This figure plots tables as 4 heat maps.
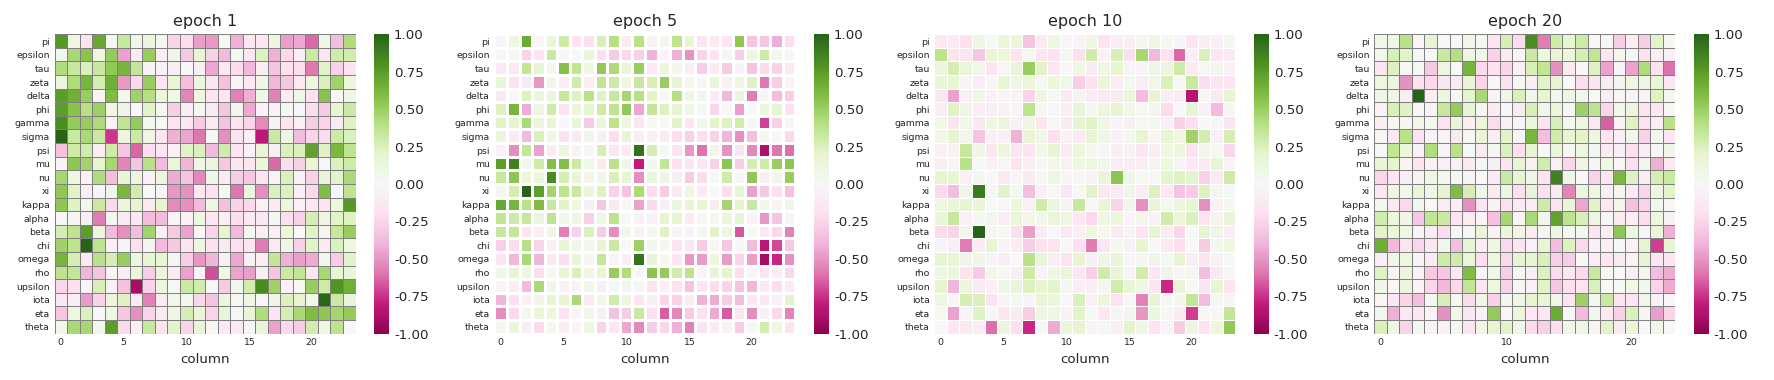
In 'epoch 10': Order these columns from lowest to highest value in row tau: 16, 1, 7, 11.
16, 11, 1, 7
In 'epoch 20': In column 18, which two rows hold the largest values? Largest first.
iota, theta
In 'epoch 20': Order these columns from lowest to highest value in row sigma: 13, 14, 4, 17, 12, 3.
13, 3, 4, 17, 14, 12
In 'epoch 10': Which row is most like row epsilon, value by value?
gamma
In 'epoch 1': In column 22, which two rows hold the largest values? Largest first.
upsilon, psi
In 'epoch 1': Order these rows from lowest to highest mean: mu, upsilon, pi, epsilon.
pi, mu, epsilon, upsilon
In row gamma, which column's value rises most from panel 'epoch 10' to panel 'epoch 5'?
19
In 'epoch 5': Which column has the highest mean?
4
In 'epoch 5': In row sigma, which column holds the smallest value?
19
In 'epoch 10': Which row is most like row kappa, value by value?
iota
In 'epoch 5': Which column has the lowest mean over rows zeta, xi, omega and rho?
21
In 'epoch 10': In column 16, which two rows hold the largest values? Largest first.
epsilon, rho
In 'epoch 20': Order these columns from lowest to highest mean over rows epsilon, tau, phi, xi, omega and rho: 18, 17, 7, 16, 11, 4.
18, 4, 11, 16, 17, 7
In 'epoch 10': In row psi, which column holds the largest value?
2
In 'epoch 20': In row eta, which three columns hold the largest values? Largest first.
14, 9, 20
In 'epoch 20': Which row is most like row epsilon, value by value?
phi
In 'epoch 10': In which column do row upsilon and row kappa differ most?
18
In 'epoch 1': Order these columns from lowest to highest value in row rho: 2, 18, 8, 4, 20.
2, 20, 4, 8, 18
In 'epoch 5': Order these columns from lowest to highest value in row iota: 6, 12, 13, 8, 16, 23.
16, 13, 12, 8, 23, 6
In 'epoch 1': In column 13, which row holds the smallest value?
sigma
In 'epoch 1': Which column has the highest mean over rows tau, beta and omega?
0
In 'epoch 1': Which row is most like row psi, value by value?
eta
